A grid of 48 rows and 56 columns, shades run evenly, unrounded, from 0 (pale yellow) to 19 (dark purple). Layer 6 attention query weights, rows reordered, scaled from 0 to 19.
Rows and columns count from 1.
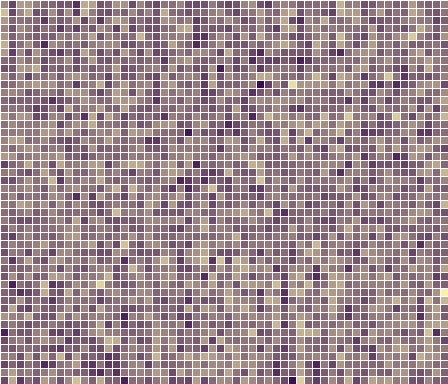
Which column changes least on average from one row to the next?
5
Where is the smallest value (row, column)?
37, 56
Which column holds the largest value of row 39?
44
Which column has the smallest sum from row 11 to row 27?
15
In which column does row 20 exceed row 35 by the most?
46
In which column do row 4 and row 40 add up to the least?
4
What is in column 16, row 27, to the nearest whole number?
10
